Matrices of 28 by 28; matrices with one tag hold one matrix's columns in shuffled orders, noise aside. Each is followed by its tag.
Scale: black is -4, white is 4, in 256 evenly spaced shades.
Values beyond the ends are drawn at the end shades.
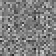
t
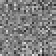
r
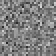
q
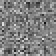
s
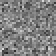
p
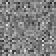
s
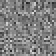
s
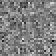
s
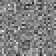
r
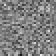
r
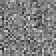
t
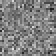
p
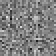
t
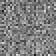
r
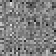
s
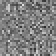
r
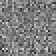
p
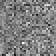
r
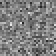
s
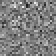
q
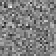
q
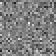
s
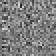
q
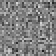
s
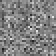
t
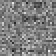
s
